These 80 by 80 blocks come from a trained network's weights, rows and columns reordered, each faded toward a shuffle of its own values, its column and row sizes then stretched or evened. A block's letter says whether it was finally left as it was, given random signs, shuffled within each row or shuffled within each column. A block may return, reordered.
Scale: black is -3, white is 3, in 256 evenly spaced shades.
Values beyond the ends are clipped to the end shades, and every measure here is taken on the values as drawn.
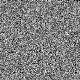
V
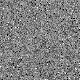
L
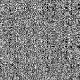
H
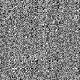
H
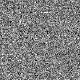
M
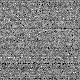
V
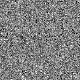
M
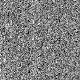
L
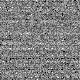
H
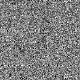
M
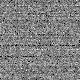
V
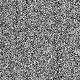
L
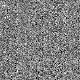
L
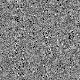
L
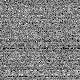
V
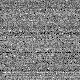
V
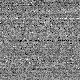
V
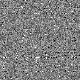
M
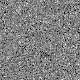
L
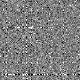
H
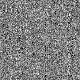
L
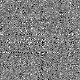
M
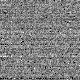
H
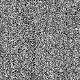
L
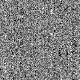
L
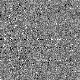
M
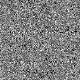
M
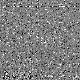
M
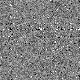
M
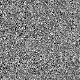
M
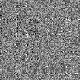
H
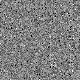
L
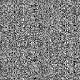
H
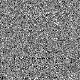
M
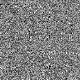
M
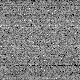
V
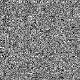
M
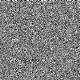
M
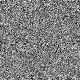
V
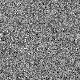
V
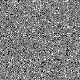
H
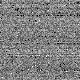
H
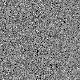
L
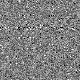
M
